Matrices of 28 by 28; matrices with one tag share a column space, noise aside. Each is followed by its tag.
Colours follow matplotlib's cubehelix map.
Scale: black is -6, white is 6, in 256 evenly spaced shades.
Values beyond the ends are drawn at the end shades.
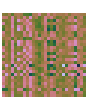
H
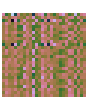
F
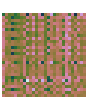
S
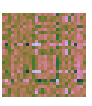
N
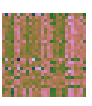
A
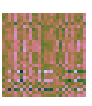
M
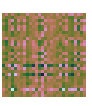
H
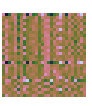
S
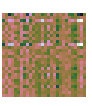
F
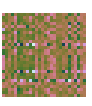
N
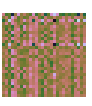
F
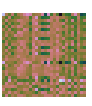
S
